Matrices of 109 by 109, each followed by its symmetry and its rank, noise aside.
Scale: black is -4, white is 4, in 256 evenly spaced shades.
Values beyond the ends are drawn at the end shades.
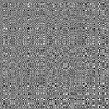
symmetric, rank four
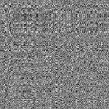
no symmetry, rank six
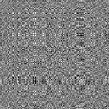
symmetric, rank five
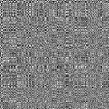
antisymmetric, rank four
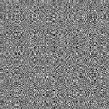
antisymmetric, rank six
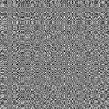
antisymmetric, rank four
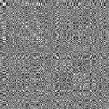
symmetric, rank five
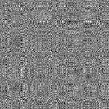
antisymmetric, rank six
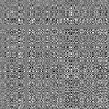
no symmetry, rank four
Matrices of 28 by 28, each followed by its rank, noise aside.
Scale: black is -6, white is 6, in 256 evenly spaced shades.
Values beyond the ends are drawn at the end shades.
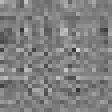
four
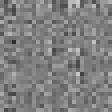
four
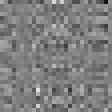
three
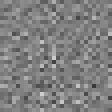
four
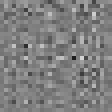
three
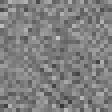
eight
